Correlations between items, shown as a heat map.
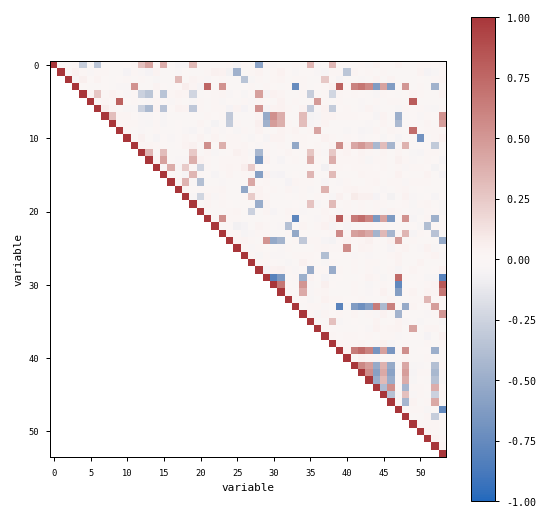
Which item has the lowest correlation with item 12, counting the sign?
28
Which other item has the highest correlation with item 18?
16
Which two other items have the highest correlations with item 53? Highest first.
30, 31
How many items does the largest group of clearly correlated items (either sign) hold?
14
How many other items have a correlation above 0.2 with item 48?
9
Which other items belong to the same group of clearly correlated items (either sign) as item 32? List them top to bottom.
22, 51
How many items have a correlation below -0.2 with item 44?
10
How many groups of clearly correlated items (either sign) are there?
9
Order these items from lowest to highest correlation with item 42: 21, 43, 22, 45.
22, 45, 43, 21
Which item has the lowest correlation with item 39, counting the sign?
33
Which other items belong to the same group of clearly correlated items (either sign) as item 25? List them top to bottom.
1, 40
